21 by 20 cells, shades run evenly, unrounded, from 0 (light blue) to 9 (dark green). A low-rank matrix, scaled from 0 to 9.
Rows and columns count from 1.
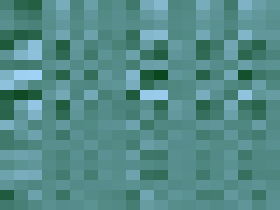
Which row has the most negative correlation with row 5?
19
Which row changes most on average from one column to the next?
8
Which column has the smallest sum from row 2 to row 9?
3
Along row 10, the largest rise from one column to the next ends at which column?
13
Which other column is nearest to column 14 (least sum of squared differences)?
6
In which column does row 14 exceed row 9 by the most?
1
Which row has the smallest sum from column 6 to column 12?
10
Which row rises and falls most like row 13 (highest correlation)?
9
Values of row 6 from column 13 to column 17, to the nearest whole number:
4 4 7 5 3
